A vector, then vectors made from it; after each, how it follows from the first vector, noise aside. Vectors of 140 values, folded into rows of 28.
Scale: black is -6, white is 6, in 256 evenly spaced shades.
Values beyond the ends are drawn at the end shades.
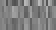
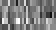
wrapped around, scaled up.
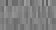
shrunk.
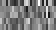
scaled up.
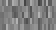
negated.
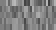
negated.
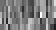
wrapped around, scaled up.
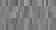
shrunk.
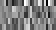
scaled up.
